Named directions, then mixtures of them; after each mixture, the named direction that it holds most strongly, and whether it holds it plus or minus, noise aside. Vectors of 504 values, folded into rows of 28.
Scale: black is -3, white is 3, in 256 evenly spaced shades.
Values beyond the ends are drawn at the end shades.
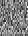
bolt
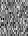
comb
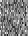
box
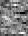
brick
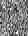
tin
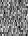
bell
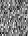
bell, plus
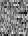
brick, plus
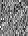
comb, minus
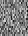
bolt, minus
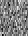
bell, minus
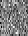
tin, plus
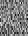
bolt, minus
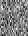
comb, plus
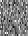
box, plus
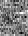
brick, minus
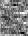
brick, minus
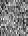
comb, minus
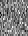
box, minus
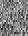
bolt, minus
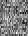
tin, plus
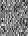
comb, minus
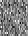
box, plus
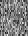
box, minus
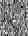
box, plus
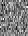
comb, minus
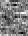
brick, minus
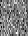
box, minus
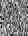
tin, plus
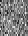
box, minus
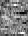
brick, plus
